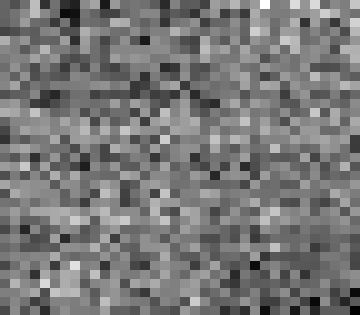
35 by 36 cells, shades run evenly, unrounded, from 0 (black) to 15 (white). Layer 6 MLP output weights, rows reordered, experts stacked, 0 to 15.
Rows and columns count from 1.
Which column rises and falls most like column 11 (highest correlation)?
20
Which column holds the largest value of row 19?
3
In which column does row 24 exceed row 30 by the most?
11
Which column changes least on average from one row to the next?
31
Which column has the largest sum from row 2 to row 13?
36
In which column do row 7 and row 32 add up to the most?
5
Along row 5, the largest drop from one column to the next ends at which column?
8
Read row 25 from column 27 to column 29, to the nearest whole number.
11 8 9
